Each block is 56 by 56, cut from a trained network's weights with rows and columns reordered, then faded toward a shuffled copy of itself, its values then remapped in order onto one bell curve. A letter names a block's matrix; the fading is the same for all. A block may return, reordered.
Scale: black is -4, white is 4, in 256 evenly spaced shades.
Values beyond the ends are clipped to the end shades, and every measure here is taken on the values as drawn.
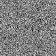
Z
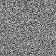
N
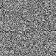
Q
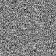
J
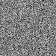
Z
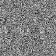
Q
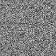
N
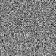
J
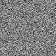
N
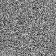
Z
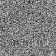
Q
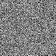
Z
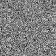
J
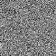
N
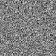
Q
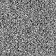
Z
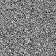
J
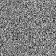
J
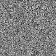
Z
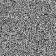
Z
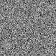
N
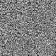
Q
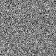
J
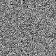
Z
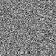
J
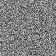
J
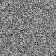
J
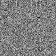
Z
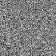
N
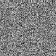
J
